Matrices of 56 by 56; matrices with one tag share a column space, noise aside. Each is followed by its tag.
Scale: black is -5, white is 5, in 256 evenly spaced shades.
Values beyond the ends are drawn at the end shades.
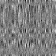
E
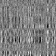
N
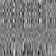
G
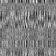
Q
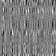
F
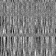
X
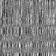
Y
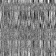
Q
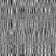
F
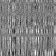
X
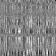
X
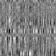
X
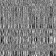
N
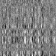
N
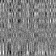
G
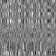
G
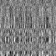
N
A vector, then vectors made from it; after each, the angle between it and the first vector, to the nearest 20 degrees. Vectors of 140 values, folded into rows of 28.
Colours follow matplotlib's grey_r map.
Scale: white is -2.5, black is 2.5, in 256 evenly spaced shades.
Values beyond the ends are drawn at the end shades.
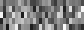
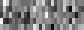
120 degrees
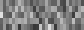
40 degrees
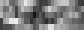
80 degrees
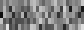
160 degrees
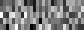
40 degrees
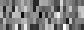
40 degrees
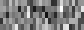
60 degrees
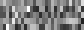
100 degrees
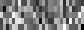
40 degrees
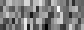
100 degrees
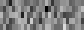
60 degrees
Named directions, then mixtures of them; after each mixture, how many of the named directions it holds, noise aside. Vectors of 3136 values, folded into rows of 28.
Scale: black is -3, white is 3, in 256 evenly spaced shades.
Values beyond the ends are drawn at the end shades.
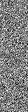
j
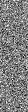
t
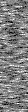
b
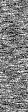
two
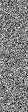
one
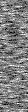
one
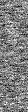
three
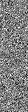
one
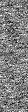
two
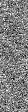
three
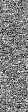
two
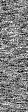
three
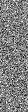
one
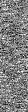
two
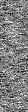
three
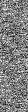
two
